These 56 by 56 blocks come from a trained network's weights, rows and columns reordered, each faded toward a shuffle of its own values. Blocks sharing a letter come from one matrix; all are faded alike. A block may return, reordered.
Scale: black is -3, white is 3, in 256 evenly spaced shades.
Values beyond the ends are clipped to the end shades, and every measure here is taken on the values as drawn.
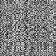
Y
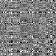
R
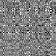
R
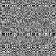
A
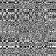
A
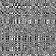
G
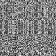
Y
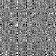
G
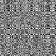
A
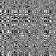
G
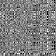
G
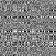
A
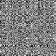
Y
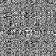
Y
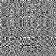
R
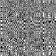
R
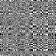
G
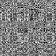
Y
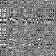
R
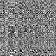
Y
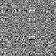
R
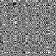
R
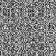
Y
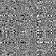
R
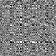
G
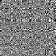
G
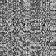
Y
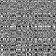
A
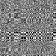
A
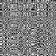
R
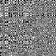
G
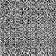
Y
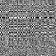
A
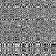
A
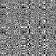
G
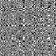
G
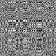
A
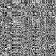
Y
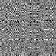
R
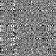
R
